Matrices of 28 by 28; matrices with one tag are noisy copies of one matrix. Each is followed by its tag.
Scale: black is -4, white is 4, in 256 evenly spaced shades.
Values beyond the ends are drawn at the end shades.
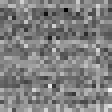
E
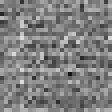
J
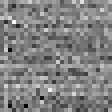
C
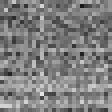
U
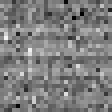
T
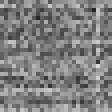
E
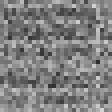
E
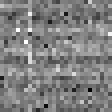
T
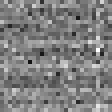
E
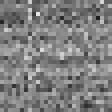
T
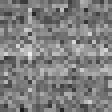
T
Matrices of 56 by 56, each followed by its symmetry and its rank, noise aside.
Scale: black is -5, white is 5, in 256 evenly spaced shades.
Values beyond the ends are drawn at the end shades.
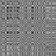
symmetric, rank two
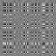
symmetric, rank one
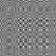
symmetric, rank one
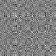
symmetric, rank three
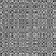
symmetric, rank two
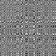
symmetric, rank two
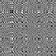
symmetric, rank two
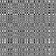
no symmetry, rank one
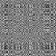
no symmetry, rank three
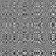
antisymmetric, rank two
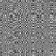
no symmetry, rank three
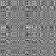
no symmetry, rank two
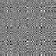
antisymmetric, rank two
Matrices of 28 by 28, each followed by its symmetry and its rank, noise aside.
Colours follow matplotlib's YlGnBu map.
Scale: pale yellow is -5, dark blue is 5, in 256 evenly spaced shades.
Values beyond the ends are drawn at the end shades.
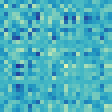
symmetric, rank four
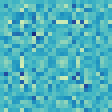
symmetric, rank three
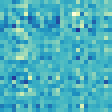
antisymmetric, rank four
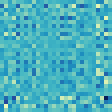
no symmetry, rank three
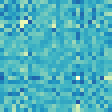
symmetric, rank four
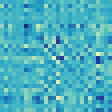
no symmetry, rank four
